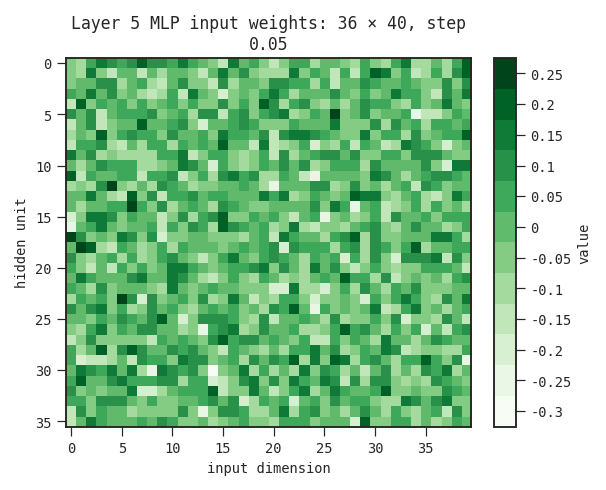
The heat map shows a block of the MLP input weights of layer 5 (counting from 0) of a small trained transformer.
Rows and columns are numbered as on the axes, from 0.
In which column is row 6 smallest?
13
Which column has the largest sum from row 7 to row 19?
15
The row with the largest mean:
7
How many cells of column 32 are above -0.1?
25
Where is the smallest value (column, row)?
14, 30
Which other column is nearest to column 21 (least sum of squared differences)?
38
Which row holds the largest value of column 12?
3
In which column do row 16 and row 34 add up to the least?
0
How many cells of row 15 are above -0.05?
24
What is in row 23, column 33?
0.15
